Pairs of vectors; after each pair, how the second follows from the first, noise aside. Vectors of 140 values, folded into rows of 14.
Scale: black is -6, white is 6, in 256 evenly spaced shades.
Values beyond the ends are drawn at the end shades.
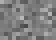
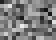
negated, scaled up.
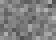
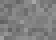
reversed, negated, shrunk.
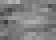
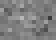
reversed, partly zeroed.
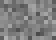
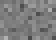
partly zeroed.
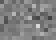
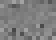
reversed, negated, partly zeroed.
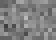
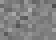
wrapped around, negated, partly zeroed.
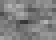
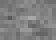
reversed, negated, shrunk.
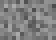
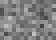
shuffled.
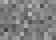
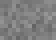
wrapped around, negated, shrunk.
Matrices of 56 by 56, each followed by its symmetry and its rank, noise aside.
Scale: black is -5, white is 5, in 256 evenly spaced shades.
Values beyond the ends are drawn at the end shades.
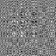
antisymmetric, rank four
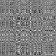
no symmetry, rank four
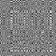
no symmetry, rank three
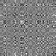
symmetric, rank four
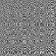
antisymmetric, rank four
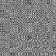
no symmetry, rank four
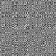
symmetric, rank four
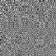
no symmetry, rank five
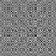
symmetric, rank three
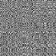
antisymmetric, rank four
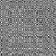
no symmetry, rank four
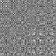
symmetric, rank five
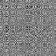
symmetric, rank three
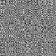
antisymmetric, rank four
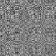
no symmetry, rank four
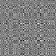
no symmetry, rank three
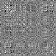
symmetric, rank five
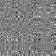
no symmetry, rank four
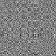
antisymmetric, rank four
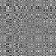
no symmetry, rank three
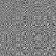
symmetric, rank three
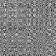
no symmetry, rank five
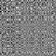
no symmetry, rank five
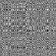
no symmetry, rank three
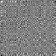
symmetric, rank four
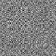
symmetric, rank five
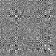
symmetric, rank three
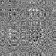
symmetric, rank five
